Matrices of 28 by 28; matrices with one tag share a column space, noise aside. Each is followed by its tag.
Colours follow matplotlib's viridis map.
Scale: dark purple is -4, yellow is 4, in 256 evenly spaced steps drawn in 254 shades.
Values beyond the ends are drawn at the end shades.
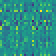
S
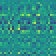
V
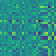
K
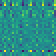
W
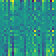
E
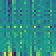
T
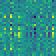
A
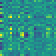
A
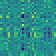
A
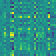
A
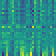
T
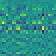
V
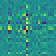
V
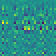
V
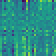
E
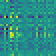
A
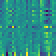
T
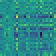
A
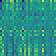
E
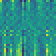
E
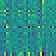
T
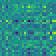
K
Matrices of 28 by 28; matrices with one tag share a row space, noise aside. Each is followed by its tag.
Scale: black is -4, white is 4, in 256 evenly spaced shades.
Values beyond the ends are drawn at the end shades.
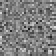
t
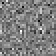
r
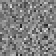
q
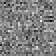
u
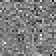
r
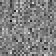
q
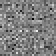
u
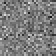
t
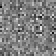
r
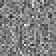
q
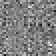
t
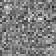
t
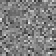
t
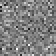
t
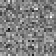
u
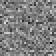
t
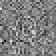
q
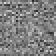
u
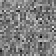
r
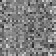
t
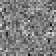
t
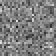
u
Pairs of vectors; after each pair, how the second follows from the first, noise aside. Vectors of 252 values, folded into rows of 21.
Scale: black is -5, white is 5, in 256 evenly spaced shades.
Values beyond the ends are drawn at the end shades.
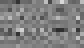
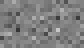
negated, partly zeroed.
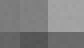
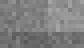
shrunk.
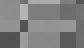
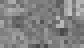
reversed, negated, partly zeroed.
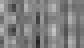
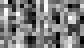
reversed, negated, scaled up.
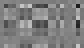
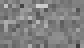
negated, partly zeroed.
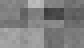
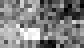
reversed, negated, scaled up.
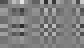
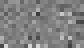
reversed, negated, partly zeroed.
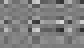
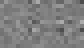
shrunk.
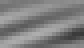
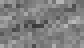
wrapped around, partly zeroed.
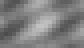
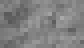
wrapped around, negated, shrunk.
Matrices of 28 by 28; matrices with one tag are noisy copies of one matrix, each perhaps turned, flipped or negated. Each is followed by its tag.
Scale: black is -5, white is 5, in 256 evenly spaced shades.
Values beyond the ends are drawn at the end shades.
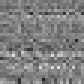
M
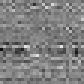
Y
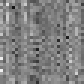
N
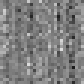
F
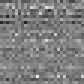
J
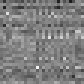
N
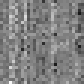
F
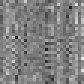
N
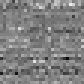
F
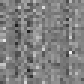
M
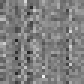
M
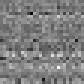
M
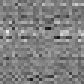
Y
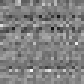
M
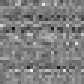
M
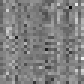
N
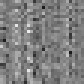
M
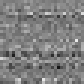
M
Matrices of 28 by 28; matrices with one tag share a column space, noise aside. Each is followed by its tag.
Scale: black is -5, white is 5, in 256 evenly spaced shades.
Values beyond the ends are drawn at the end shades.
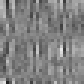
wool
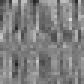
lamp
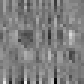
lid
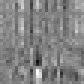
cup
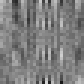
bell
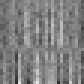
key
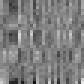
lid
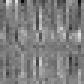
lamp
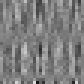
wool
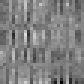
lid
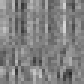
cup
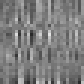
lid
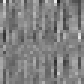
lamp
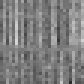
key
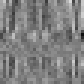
lamp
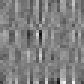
lid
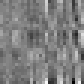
lid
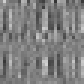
lamp
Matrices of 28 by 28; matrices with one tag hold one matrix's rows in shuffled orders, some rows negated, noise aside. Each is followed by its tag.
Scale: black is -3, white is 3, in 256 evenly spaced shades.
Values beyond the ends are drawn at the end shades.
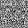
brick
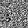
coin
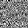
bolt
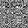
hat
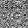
hat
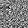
coin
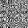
bolt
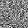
coin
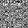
hat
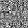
coin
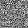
brick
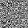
bolt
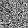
coin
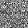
brick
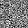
coin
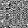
coin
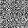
bolt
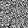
coin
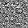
hat
